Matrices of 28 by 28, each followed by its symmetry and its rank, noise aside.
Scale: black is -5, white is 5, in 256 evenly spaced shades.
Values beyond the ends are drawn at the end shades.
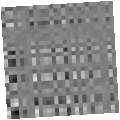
no symmetry, rank one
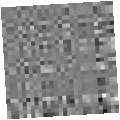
antisymmetric, rank two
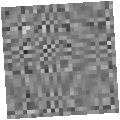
symmetric, rank two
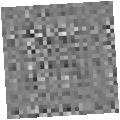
no symmetry, rank two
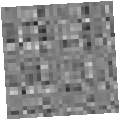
antisymmetric, rank two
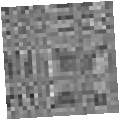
no symmetry, rank three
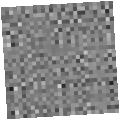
no symmetry, rank three
